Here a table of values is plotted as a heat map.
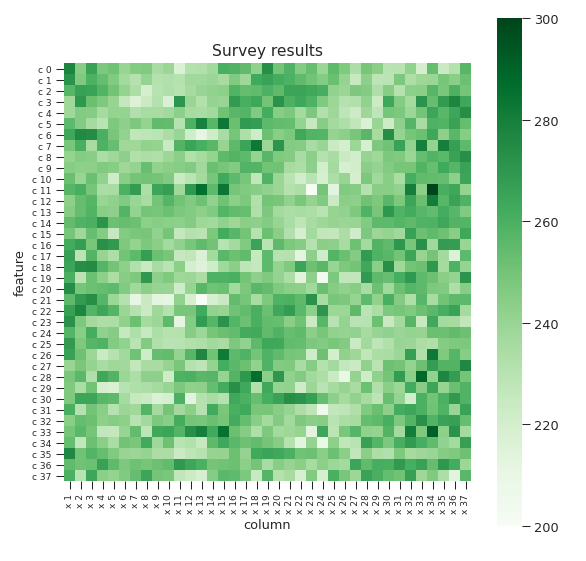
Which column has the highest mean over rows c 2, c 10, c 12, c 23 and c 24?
x 34
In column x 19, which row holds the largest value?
c 0
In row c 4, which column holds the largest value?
x 37
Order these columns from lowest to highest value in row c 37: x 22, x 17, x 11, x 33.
x 22, x 11, x 33, x 17
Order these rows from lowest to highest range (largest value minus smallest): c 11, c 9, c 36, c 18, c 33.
c 36, c 9, c 18, c 33, c 11
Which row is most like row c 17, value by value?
c 37
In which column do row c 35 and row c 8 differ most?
x 1
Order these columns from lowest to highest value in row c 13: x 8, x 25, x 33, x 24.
x 24, x 25, x 8, x 33
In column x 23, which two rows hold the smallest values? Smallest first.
c 11, c 33
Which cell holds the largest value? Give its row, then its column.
c 11, x 34
